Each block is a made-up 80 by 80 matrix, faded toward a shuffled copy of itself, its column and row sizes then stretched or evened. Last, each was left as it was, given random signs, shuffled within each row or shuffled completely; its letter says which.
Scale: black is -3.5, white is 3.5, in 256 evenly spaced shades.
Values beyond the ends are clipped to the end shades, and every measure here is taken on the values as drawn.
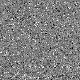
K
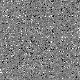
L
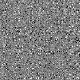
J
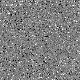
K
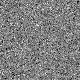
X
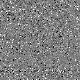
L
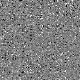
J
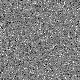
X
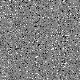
L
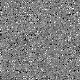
L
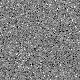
X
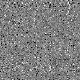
J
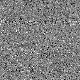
K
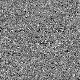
K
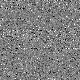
K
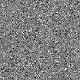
J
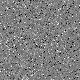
X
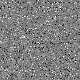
K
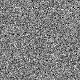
K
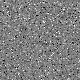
X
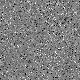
X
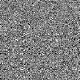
J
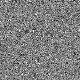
K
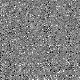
J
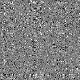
J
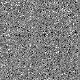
L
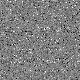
K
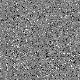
L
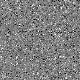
L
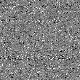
K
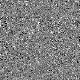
L
